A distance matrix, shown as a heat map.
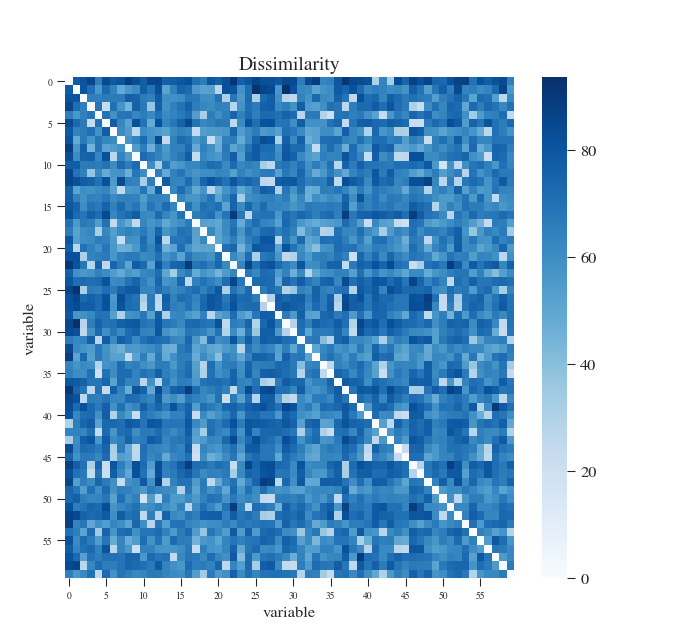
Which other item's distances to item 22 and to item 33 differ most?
46
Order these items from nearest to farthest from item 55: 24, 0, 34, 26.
34, 24, 26, 0
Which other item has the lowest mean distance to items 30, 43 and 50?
10
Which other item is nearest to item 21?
38
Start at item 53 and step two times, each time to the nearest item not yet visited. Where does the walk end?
3
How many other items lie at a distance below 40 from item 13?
4
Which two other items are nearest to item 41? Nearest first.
43, 0
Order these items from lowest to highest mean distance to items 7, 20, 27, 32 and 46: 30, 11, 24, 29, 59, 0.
11, 30, 59, 24, 29, 0
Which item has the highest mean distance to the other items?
0
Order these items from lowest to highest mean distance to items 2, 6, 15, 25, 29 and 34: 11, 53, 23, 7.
23, 11, 53, 7
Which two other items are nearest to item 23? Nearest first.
32, 14
